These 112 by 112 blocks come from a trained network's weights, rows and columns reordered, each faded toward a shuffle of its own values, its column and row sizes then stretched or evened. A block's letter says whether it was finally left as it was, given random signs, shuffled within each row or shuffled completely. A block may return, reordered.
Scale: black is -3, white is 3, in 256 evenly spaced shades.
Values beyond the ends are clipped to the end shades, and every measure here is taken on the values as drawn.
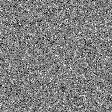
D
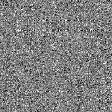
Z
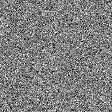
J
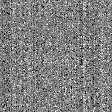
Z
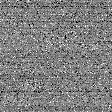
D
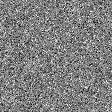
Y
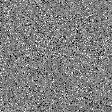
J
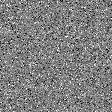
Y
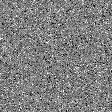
Y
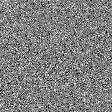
D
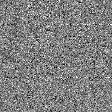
J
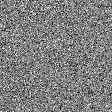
Y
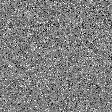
D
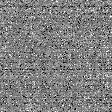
Z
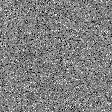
Y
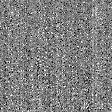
Z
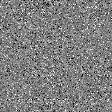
J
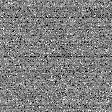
D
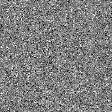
J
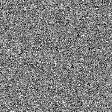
J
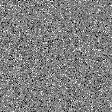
J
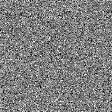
J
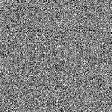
Z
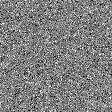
Y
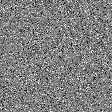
Y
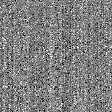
Z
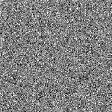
Z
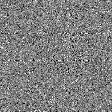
Z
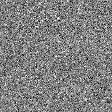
J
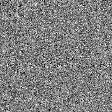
J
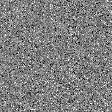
J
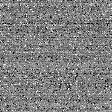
D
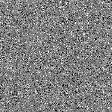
J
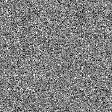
J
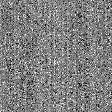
Z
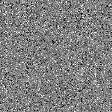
J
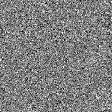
Z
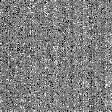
Z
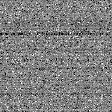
Z
